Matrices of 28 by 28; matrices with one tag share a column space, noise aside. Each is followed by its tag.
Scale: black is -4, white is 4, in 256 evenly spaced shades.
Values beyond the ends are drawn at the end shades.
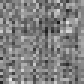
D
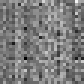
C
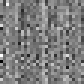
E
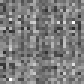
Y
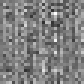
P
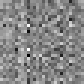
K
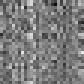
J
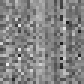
K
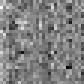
J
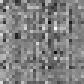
J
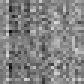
Y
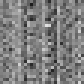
K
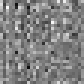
J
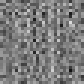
P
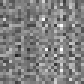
K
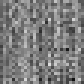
D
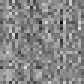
J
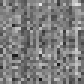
E
